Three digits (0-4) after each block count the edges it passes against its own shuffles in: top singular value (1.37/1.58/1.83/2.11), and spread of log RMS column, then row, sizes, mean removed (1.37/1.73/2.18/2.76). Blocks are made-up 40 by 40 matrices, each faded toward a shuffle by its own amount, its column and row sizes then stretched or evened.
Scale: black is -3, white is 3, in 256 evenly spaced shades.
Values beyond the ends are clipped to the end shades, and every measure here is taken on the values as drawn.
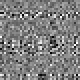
3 1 4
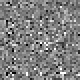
1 2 2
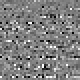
2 0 4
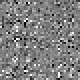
0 3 2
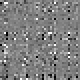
2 3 3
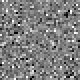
0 1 1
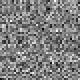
3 0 0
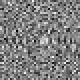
3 0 1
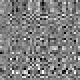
4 3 3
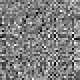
3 1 0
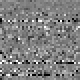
2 0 4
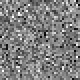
1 2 0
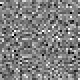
3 1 0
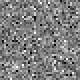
1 1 0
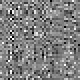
4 3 0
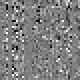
0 4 1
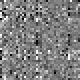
3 3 2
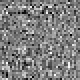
3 1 1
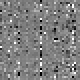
1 4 1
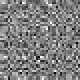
4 1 1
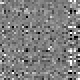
4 3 2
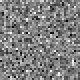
1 0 0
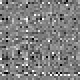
3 1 3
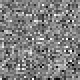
2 0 3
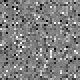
1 2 0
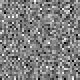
3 0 0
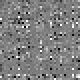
0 3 3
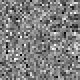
2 1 0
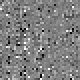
0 3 0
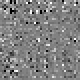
2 3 3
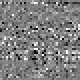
3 0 3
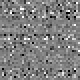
0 1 4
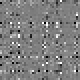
3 3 3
